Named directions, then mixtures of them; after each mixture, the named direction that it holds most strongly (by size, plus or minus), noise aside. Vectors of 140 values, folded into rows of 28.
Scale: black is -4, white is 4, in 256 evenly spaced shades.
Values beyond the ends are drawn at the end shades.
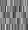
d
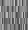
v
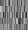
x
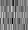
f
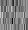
f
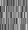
x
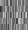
x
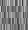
v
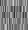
d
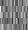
v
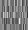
v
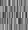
x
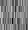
f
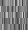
v
